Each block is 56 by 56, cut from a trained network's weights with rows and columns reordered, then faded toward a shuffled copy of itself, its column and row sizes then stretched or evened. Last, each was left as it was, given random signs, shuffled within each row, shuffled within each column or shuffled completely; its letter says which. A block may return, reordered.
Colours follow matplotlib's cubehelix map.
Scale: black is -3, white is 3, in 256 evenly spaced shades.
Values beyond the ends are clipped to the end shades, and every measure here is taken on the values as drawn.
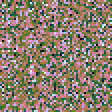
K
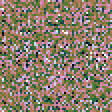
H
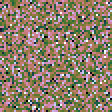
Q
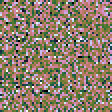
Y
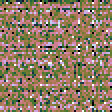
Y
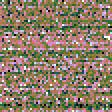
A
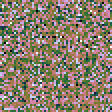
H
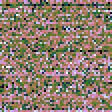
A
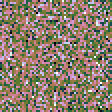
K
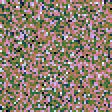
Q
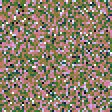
Q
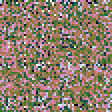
H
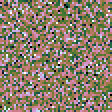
Q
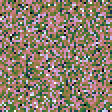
Q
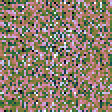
Y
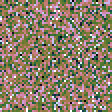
K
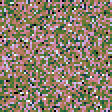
Q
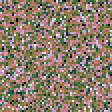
Q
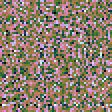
Y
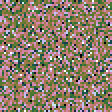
Q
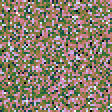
K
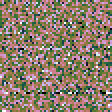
A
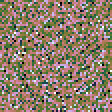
Q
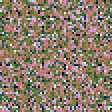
H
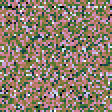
A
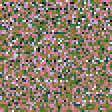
A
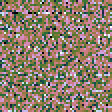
A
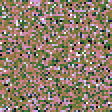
Q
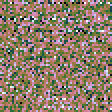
A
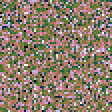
K
